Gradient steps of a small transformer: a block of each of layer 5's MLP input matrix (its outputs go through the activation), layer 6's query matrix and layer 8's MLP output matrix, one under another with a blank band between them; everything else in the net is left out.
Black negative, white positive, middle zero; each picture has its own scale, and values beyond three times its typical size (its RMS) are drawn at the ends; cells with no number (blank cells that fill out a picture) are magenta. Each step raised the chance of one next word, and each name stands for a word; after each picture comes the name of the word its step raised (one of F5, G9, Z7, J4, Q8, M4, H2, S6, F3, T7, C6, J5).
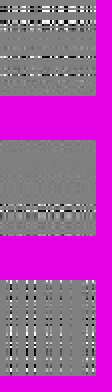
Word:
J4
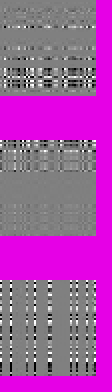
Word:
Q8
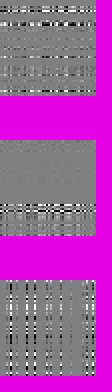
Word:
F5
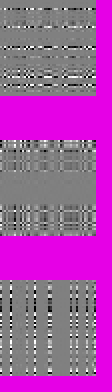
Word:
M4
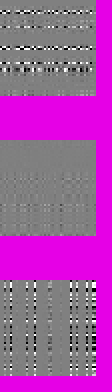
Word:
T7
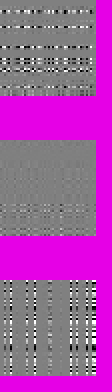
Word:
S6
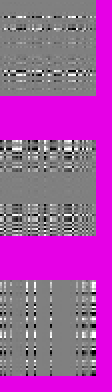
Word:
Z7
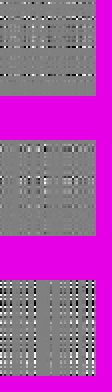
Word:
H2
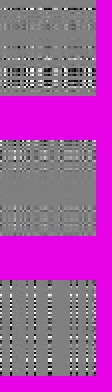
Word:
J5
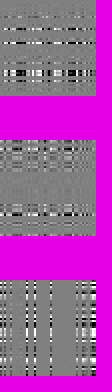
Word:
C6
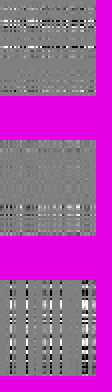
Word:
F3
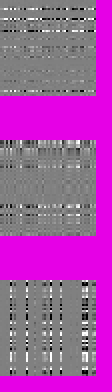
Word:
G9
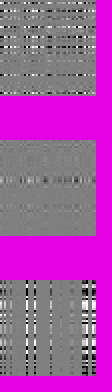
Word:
F3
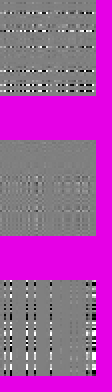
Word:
G9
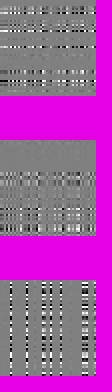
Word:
H2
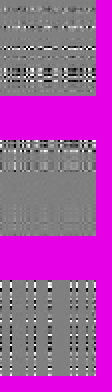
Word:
T7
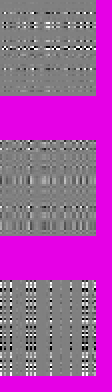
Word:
T7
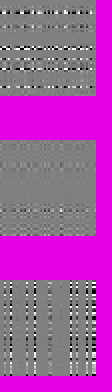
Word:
H2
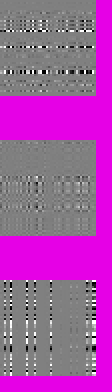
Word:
S6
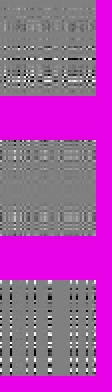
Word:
J4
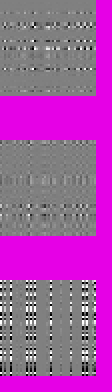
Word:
Q8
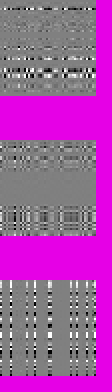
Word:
Z7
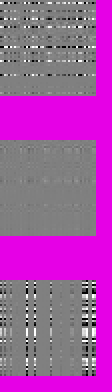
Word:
C6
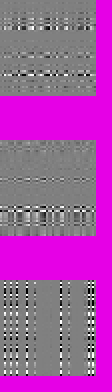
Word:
H2
